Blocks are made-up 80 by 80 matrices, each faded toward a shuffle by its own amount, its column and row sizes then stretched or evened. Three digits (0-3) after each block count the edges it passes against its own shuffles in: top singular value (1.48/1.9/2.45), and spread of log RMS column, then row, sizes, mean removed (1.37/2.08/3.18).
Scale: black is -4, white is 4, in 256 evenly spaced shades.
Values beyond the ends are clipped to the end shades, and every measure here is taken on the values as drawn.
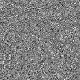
1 1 0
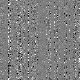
1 3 0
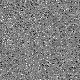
1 0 0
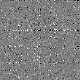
0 2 2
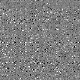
1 1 2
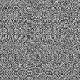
3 0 2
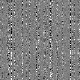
2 3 0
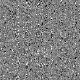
1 2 0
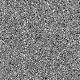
0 1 0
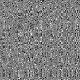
3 2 0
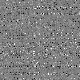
1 0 2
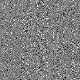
1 2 0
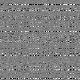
3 1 3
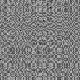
3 0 0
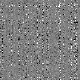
0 3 1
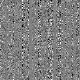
1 3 0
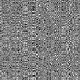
3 2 0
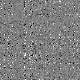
1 2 2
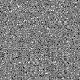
2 0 1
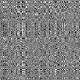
3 2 2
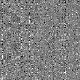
2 2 0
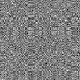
3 1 1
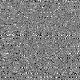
2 0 2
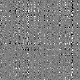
2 3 2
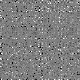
2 1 2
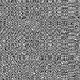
3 0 1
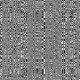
3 3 0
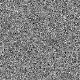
0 1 1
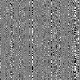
3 3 0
